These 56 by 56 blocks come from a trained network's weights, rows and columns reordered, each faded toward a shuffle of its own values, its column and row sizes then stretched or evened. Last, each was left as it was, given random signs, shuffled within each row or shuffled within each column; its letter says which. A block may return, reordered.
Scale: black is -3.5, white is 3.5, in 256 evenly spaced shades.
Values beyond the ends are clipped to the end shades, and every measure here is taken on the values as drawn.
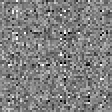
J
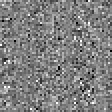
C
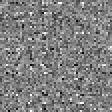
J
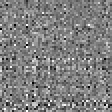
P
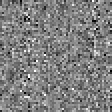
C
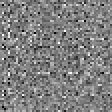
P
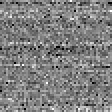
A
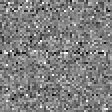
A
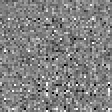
J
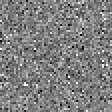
C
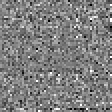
J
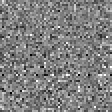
J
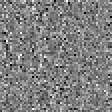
C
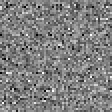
A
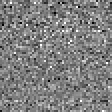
A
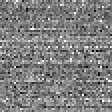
A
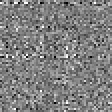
J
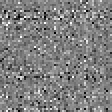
P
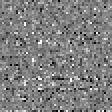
J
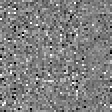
C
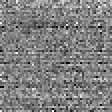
P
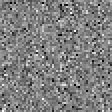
C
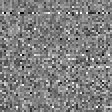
J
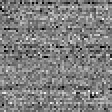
A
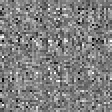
P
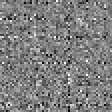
J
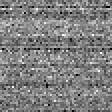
A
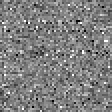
A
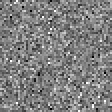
C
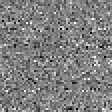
A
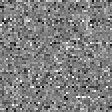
A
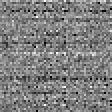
P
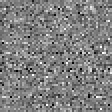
A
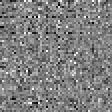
P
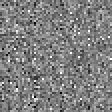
C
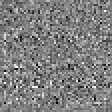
J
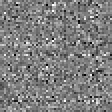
J
